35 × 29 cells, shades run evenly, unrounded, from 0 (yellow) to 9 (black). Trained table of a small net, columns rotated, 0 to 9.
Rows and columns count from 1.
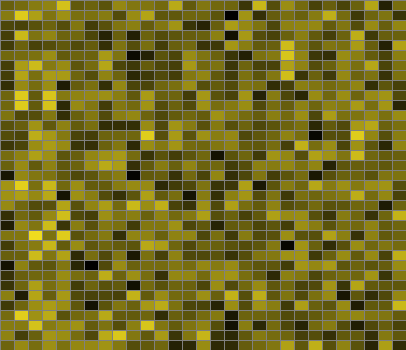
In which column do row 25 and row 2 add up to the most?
17
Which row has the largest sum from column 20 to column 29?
33
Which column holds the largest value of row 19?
19
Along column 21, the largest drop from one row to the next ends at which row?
26
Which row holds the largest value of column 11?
6
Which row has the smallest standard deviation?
12
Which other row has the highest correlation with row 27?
15
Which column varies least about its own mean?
20
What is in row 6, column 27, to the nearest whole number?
5
